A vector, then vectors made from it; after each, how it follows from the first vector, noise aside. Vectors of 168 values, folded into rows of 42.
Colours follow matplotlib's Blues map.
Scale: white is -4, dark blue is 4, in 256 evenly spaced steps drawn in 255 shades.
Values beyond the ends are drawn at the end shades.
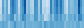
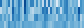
sign-scrambled.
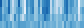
negated.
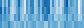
negated.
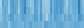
shrunk.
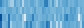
wrapped around, negated, partly zeroed.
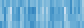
wrapped around, negated, shrunk.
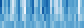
negated.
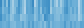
negated, shrunk.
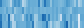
wrapped around, negated, partly zeroed.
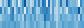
sign-scrambled.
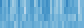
negated, shrunk.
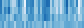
negated.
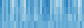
negated, shrunk.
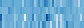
wrapped around, negated, partly zeroed.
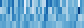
sign-scrambled.
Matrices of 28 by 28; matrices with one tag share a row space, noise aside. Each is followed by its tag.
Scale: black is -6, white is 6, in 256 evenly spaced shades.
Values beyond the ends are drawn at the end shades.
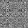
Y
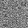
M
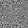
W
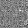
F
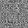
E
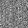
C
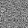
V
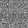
Y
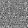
F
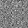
W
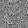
E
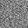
C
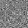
C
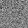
W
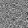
C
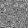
V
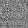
Y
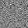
C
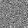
C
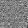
F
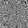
M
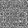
F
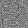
E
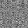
W
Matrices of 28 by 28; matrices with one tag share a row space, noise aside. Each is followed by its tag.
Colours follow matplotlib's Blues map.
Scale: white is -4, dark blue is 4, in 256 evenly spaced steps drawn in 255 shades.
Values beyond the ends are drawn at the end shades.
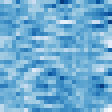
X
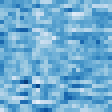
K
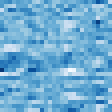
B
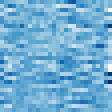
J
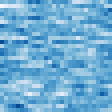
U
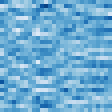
K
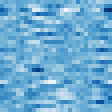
X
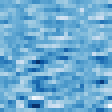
X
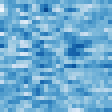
K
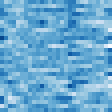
J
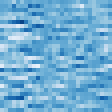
U
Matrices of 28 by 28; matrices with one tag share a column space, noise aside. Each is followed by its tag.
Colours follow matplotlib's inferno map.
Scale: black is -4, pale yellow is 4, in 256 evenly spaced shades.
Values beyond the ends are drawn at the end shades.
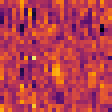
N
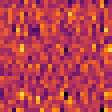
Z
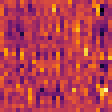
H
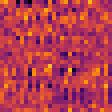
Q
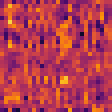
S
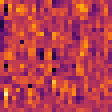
H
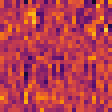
N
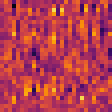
H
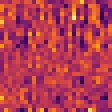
S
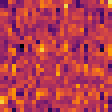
Z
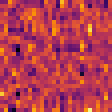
Z
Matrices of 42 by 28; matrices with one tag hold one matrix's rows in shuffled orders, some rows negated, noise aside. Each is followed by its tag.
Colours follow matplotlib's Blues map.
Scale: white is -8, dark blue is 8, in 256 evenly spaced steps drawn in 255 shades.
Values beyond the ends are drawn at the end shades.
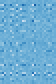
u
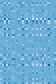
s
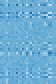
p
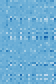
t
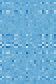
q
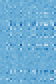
t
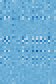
s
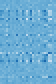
p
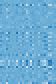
p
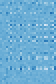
t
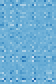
u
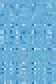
u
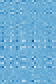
u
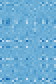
q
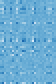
u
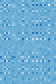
s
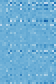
t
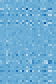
p
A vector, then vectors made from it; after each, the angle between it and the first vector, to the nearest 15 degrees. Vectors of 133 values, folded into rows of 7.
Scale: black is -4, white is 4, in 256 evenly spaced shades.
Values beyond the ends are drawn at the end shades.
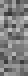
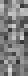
120 degrees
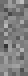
90 degrees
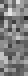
150 degrees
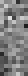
45 degrees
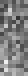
135 degrees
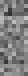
30 degrees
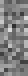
45 degrees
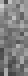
90 degrees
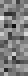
30 degrees
